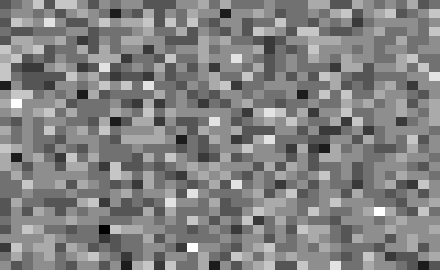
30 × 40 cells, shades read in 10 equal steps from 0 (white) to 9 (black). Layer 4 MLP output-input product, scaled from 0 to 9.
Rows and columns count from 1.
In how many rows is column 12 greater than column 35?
15
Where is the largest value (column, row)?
10, 26
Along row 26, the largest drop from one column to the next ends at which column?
11
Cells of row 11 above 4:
22
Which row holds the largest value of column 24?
25
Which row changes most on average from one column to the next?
30
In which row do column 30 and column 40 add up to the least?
9
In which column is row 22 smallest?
18
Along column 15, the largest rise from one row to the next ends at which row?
12
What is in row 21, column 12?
5
